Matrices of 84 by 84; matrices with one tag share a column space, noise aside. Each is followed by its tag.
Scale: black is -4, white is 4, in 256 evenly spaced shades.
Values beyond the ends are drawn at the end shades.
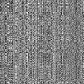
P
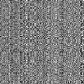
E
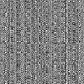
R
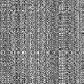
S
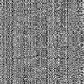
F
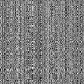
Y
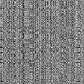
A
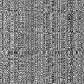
S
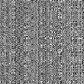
E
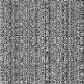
E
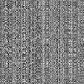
A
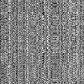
P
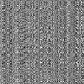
A
